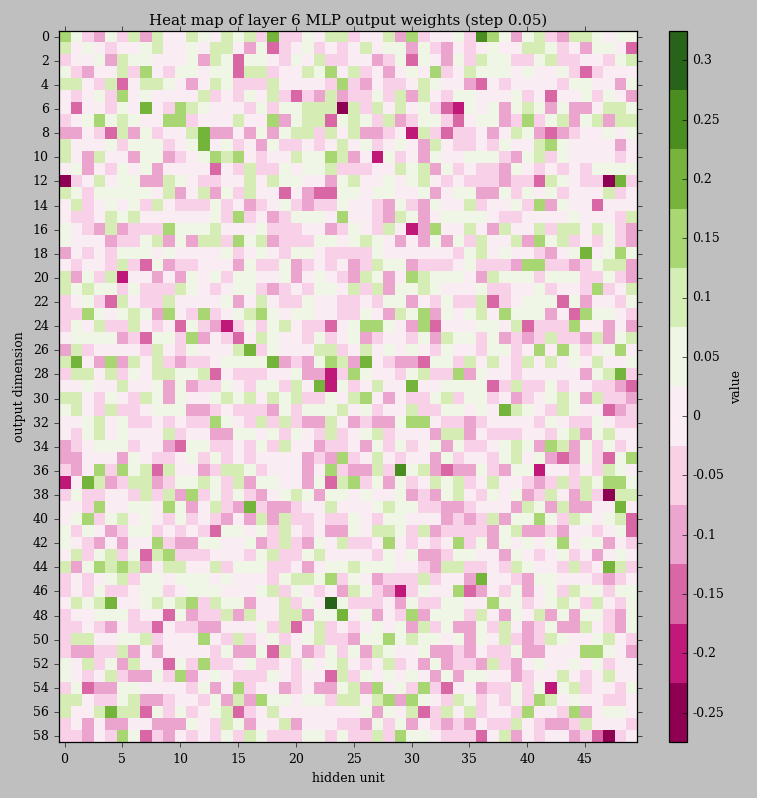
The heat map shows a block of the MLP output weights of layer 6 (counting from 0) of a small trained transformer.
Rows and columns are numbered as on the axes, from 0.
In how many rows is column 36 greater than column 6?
18
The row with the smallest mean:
57
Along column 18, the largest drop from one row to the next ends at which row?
1
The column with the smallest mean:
32
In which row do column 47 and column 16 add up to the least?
38
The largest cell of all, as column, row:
23, 47
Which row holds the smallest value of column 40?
24
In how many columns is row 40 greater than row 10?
21
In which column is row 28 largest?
48
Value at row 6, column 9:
-0.05
